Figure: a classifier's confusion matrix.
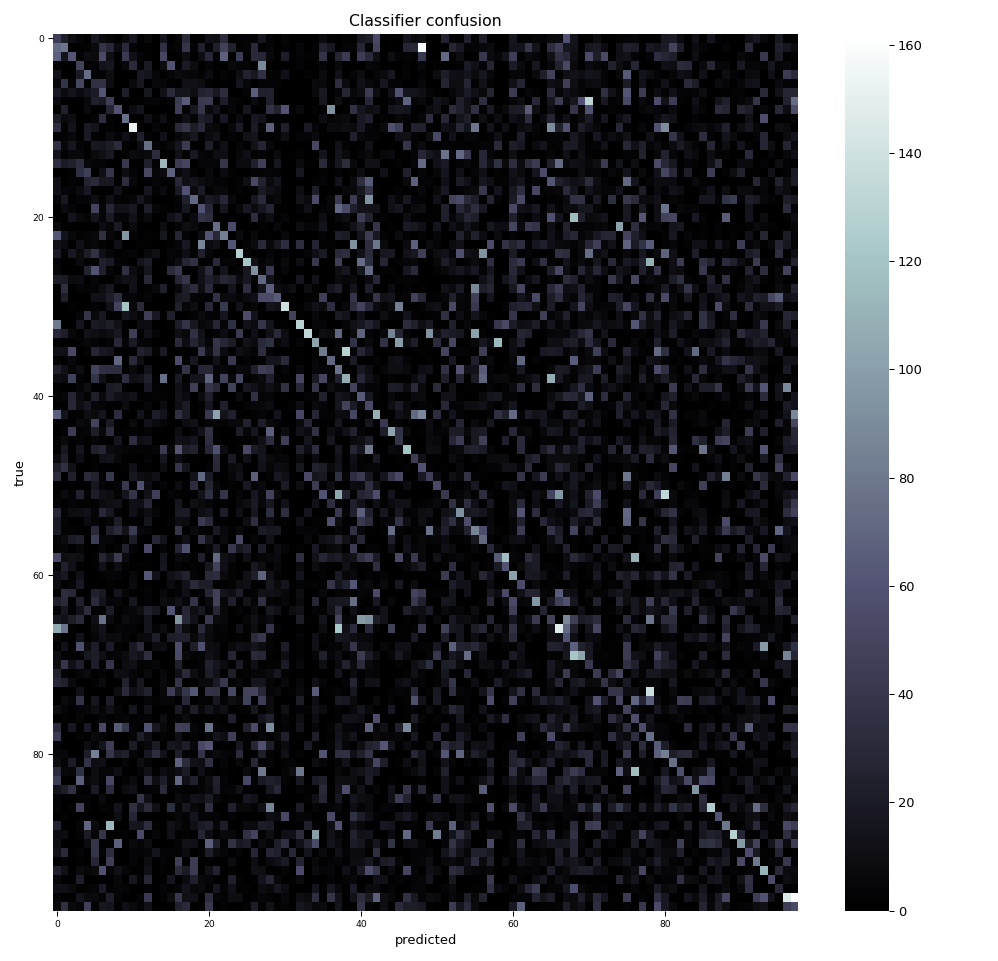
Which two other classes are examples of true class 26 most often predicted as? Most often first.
41, 5
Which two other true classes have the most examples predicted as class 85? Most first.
46, 83
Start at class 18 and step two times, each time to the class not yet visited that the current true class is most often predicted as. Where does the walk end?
38
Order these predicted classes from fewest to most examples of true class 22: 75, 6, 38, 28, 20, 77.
28, 77, 38, 6, 75, 20
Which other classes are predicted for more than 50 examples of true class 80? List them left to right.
5, 35, 51, 53, 79
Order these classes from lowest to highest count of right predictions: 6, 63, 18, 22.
6, 18, 22, 63
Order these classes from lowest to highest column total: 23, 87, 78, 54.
87, 23, 54, 78
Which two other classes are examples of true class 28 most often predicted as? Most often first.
55, 61
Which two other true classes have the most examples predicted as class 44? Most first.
33, 55
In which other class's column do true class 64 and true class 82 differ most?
76
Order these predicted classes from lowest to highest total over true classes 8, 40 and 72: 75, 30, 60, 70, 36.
60, 75, 30, 36, 70
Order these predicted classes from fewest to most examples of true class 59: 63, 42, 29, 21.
29, 63, 42, 21
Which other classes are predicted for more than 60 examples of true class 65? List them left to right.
6, 16, 40, 41, 67, 78
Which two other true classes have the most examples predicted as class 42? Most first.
23, 96
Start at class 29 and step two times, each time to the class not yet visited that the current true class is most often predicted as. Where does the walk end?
68
